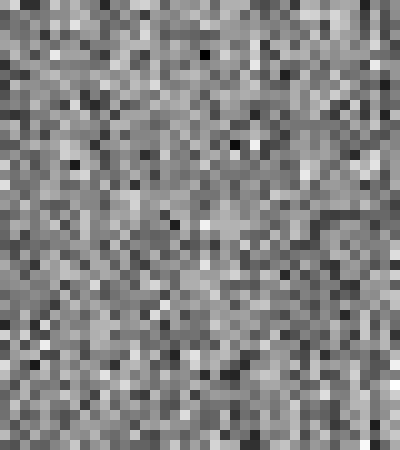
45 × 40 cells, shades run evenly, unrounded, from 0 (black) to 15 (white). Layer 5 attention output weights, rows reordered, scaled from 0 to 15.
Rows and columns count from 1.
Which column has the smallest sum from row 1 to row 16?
39
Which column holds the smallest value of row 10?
9
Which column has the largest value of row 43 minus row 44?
23
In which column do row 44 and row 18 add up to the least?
16
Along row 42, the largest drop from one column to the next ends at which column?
24
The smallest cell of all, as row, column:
6, 21
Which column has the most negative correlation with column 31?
27
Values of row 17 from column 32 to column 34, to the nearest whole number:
11 7 6
